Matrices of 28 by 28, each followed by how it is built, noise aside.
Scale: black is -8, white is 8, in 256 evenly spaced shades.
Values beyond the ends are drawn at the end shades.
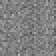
repeating rows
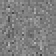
uneven columns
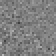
lower triangular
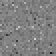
sparse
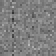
uneven columns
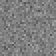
noise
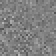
lower triangular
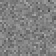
noise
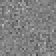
block diagonal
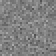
noise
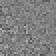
lower triangular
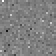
sparse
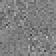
block diagonal
